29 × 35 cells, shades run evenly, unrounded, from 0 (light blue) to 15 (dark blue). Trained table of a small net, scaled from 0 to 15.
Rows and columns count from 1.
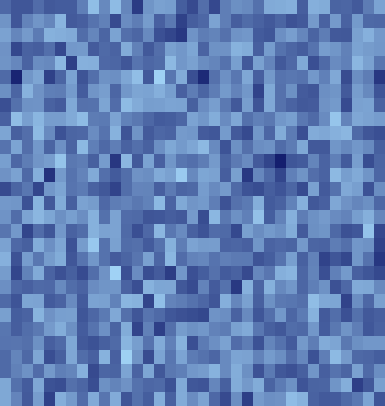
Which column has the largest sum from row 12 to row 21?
35
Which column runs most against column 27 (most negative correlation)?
12
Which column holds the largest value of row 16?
19
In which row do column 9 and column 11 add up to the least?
1
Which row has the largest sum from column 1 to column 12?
14
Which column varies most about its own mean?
15
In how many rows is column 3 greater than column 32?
17
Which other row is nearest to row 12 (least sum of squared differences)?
2
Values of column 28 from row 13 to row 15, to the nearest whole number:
5 11 3
